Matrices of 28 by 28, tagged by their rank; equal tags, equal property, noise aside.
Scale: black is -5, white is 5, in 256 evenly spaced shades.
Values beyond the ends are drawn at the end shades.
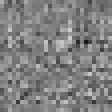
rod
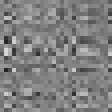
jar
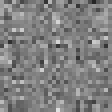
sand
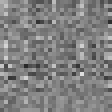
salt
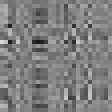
salt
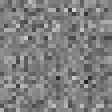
sand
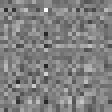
rod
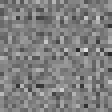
sand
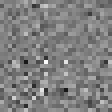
sand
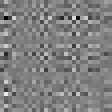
jar
